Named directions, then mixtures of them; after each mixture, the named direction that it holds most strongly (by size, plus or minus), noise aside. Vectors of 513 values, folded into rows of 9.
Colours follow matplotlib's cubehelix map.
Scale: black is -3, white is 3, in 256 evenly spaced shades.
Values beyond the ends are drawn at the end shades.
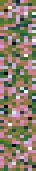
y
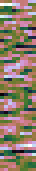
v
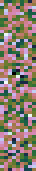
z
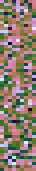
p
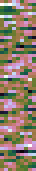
v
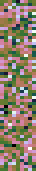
y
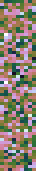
z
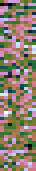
v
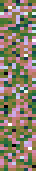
y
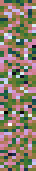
z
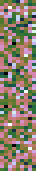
y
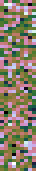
y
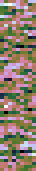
v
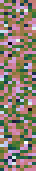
p
